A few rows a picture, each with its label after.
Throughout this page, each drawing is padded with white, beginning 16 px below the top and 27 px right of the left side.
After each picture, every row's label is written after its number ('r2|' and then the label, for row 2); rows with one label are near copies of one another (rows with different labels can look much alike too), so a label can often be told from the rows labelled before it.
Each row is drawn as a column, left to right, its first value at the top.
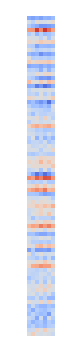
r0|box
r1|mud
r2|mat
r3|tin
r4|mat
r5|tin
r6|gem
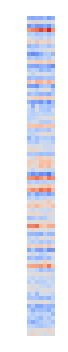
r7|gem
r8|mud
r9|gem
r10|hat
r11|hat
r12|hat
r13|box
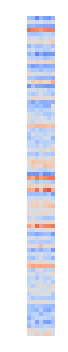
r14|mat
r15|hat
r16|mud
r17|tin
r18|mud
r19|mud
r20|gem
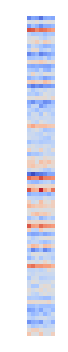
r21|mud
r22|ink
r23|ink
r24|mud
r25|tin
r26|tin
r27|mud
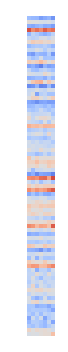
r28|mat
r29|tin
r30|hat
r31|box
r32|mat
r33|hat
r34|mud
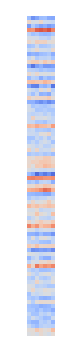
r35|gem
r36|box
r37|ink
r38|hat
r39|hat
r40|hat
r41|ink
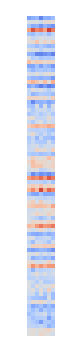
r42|box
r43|hat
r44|gem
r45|mud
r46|gem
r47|mat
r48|gem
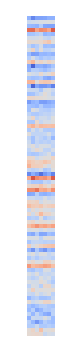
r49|hat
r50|box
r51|mud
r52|ink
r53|tin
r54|tin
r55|mat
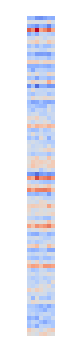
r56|mat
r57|hat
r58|mat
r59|mud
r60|mud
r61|gem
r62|ink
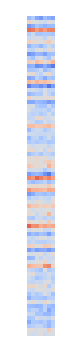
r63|gem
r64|gem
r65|box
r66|box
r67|tin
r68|ink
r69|box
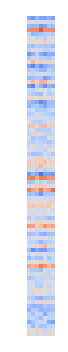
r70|mud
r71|box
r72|hat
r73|hat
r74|tin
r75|mud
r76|mud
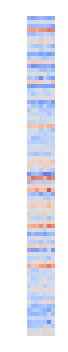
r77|ink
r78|box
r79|box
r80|tin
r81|ink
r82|mud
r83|tin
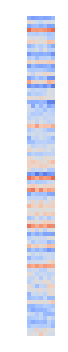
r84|gem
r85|mud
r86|ink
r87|mud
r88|ink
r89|tin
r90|tin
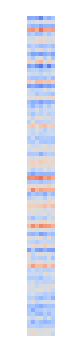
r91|box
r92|mud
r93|box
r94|box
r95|gem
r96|box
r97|gem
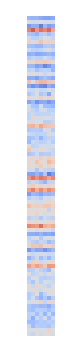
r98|gem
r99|mat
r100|tin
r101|gem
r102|box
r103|hat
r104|tin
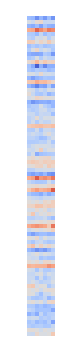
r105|tin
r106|tin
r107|box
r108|gem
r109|box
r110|hat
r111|mud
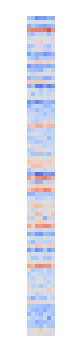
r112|tin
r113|hat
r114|ink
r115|ink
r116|mud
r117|mat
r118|ink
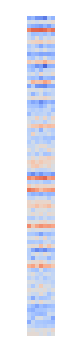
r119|mud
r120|hat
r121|box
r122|tin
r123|box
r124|gem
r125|mat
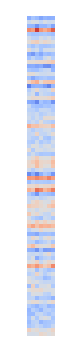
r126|ink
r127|tin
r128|hat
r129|mud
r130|box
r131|box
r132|hat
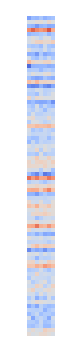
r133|box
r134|mat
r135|gem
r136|tin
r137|ink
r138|mat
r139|tin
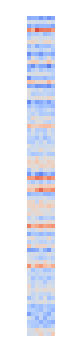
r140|tin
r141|box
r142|mat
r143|mud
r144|mat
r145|box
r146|mud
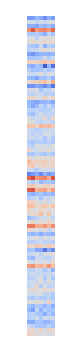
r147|mud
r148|mud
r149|tin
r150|ink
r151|box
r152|ink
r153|box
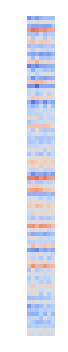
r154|box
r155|tin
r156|box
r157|gem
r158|tin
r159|gem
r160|tin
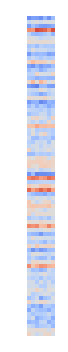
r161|mud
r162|box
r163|mat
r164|hat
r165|hat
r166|mud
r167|mat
